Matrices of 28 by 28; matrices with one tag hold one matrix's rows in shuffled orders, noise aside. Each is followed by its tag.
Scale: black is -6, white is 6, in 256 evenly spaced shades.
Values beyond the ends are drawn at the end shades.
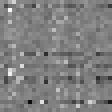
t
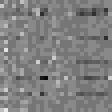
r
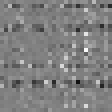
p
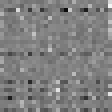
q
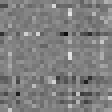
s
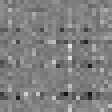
s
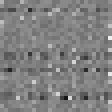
q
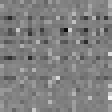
q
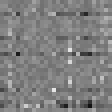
s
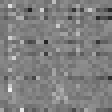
t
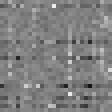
s
